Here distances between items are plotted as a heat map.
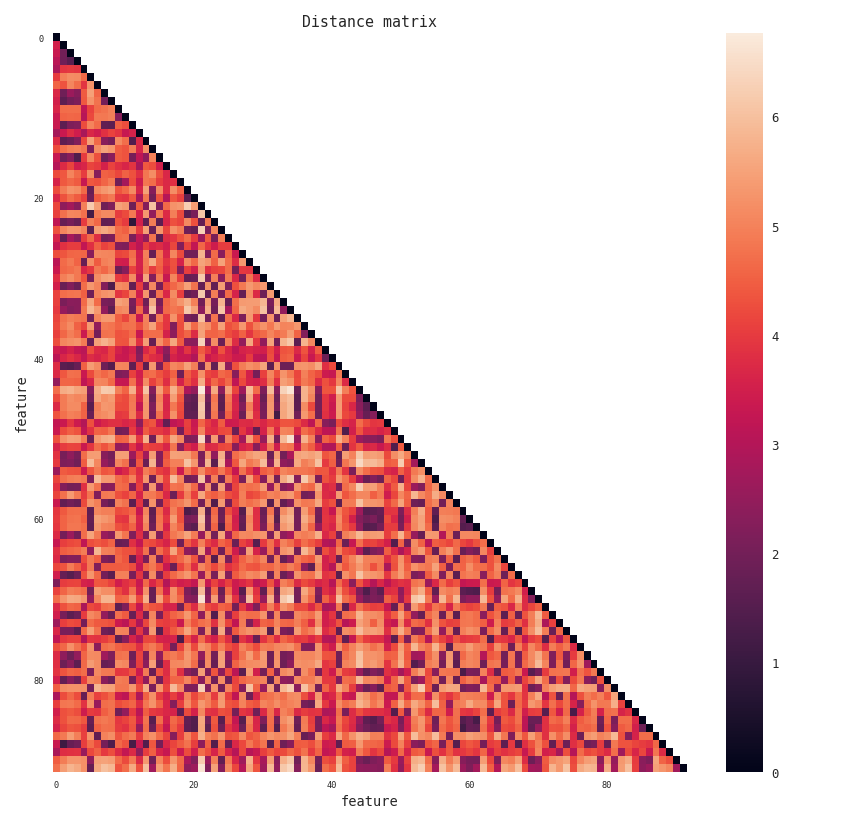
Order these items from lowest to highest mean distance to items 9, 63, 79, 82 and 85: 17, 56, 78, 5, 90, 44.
5, 90, 44, 17, 56, 78
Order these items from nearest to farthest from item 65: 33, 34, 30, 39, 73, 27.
33, 34, 39, 73, 27, 30
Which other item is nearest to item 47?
32
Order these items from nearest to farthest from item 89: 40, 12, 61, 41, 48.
12, 48, 40, 61, 41
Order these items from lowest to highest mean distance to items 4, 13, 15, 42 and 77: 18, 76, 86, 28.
18, 28, 86, 76
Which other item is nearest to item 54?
43
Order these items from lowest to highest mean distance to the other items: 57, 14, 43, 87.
14, 43, 57, 87
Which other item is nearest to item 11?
23
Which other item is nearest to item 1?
88
